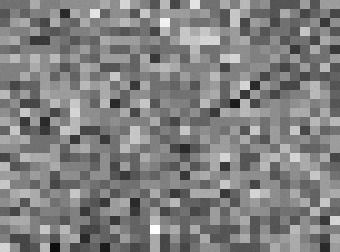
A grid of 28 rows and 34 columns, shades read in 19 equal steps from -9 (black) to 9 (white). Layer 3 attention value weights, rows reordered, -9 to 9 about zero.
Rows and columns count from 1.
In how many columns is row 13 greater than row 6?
22
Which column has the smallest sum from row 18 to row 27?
14
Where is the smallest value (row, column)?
28, 6
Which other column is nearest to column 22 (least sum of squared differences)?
21
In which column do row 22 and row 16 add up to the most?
3
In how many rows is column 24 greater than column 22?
10
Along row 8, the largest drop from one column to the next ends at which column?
34
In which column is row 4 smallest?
16
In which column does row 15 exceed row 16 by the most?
8
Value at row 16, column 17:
-2
